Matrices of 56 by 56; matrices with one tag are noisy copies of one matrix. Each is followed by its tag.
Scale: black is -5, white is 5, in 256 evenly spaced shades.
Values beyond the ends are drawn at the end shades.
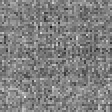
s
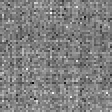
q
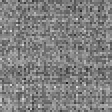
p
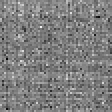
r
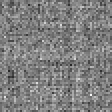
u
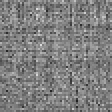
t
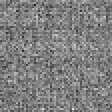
t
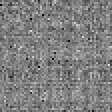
u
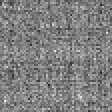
u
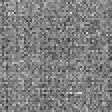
r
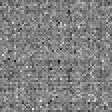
u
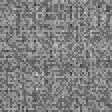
t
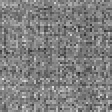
s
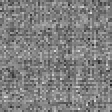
u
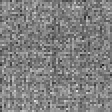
q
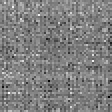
r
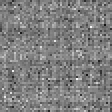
u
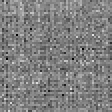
r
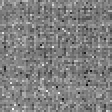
s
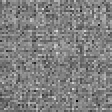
t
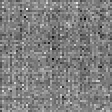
q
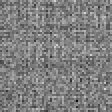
t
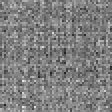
s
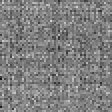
q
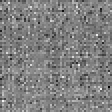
q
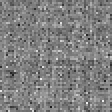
u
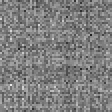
p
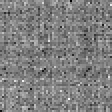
s
